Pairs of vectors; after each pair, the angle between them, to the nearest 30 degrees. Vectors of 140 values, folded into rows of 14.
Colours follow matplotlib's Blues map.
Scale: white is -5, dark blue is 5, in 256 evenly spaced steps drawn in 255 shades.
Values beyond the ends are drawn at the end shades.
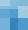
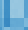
90 degrees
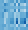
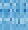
120 degrees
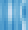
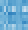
120 degrees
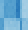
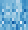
120 degrees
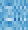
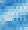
60 degrees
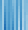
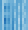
30 degrees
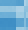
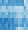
30 degrees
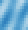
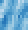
30 degrees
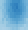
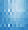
150 degrees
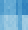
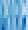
120 degrees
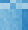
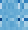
90 degrees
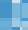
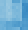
120 degrees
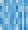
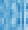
120 degrees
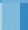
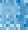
60 degrees
